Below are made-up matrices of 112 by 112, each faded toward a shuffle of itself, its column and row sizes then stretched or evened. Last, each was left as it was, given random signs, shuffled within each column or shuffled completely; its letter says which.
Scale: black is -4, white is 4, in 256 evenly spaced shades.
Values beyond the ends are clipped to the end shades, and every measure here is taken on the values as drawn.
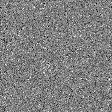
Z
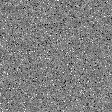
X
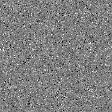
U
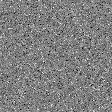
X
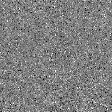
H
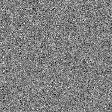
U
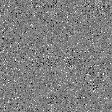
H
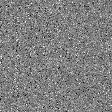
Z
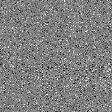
H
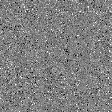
H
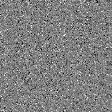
H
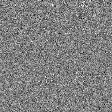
U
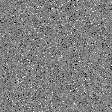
Z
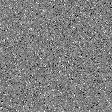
X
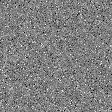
X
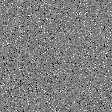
Z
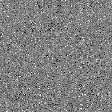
H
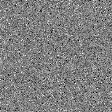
U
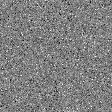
X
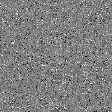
H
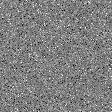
X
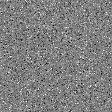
Z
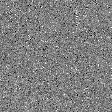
Z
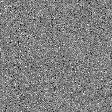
Z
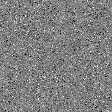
Z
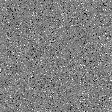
Z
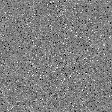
Z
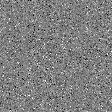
Z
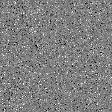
U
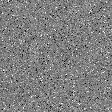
X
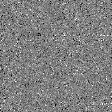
H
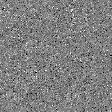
H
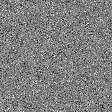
X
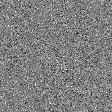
Z
